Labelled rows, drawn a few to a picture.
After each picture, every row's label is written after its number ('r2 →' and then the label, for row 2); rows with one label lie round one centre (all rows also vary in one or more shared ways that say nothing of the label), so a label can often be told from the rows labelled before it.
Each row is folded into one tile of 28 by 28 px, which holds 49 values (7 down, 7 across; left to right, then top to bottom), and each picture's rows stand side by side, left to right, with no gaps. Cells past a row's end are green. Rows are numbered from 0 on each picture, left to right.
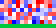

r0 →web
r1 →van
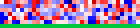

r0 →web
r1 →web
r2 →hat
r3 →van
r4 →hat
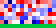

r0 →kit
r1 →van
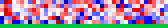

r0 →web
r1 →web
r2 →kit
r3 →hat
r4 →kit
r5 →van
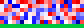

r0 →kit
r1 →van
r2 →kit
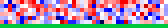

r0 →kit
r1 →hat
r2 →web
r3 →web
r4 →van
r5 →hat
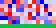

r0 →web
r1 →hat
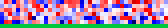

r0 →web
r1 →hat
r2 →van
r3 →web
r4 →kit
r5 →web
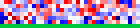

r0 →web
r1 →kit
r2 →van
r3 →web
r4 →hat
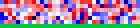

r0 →web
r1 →hat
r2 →kit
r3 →hat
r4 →hat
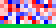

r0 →hat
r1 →hat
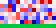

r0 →kit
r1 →van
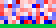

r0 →kit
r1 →kit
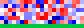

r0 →kit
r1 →kit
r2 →web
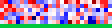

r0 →hat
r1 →hat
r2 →van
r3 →van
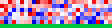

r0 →van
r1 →van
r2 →kit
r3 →van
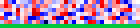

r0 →hat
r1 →web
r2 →web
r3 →web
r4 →hat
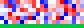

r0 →kit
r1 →hat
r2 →hat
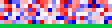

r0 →hat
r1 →van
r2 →web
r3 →kit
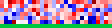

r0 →van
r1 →web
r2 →kit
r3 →van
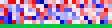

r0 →van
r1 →hat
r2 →van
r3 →kit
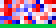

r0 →web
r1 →kit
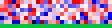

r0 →web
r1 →van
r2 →kit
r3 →kit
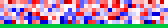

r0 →van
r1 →web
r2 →van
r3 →web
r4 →hat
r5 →van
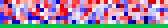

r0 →web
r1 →web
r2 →web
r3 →van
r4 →kit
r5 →van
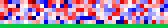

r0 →hat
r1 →hat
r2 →kit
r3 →web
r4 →van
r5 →van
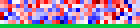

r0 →hat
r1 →van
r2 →van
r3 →van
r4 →hat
